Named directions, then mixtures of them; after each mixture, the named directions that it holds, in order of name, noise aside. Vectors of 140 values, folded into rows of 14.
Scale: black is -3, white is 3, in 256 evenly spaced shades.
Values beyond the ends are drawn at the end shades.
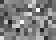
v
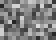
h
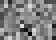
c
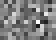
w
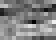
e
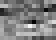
e.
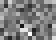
c.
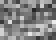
e, h.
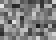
h.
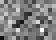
v, w.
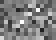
v.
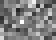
h, v.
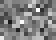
v.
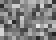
h.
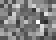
h, w.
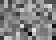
c.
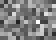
h, w.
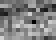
e, v.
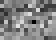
e, v.
